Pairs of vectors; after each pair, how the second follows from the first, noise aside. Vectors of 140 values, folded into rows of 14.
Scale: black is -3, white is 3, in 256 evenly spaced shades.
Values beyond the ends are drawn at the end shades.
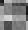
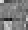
negated, partly zeroed.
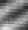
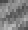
shrunk.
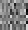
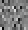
wrapped around, partly zeroed.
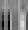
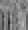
shrunk.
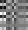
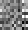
reversed.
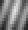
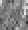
wrapped around, partly zeroed.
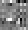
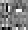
reversed.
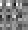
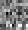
reversed.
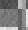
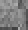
negated, shrunk.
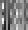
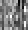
reversed.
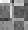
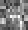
wrapped around.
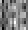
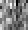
wrapped around.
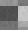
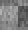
negated, shrunk.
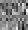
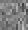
negated, shrunk.
